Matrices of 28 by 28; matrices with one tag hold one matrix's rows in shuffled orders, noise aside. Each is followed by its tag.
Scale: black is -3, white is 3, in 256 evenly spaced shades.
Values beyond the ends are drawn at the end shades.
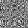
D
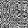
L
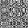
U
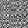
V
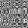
L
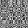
U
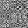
V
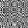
D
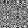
V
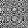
D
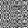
L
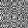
D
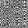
L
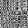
L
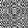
D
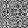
V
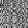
D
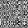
L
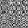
U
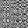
V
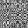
V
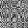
D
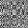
D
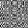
D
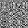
U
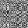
V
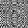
D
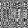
L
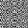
D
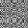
D
